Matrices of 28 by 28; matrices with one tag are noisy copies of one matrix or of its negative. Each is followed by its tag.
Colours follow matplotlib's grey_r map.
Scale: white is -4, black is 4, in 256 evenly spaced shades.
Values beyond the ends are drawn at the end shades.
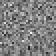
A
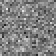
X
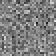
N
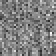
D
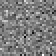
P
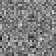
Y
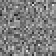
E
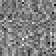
D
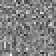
N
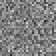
E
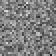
P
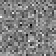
Y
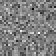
A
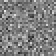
Y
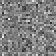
X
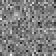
E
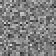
A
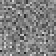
N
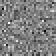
E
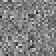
Y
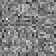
X
